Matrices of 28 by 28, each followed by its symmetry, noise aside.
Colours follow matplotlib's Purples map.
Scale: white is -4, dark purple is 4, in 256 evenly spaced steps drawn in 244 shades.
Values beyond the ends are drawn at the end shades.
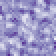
same after a half turn.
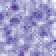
no symmetry.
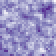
symmetric across the other diagonal.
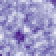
symmetric across the other diagonal.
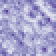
symmetric across the other diagonal.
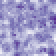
no symmetry.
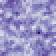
same after a half turn.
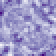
symmetric across the other diagonal.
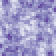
same after a half turn.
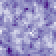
same after a half turn.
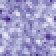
same after a half turn.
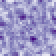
same after a half turn.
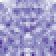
mirrored left to right.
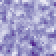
no symmetry.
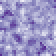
symmetric across the other diagonal.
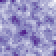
symmetric across the other diagonal.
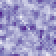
same after a half turn.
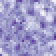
symmetric across the other diagonal.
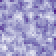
no symmetry.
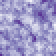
symmetric across the other diagonal.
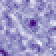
symmetric across the other diagonal.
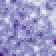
symmetric across the other diagonal.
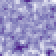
no symmetry.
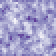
same after a half turn.
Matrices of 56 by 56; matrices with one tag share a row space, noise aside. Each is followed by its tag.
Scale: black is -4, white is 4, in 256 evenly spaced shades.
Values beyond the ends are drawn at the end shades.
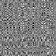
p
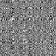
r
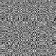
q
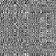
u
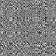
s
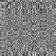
q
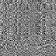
s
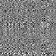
p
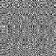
q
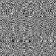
r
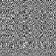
r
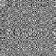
q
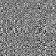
s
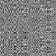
u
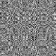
q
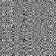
r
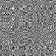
r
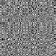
q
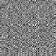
q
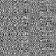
u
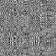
u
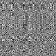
r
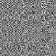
p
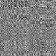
u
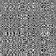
p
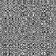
p
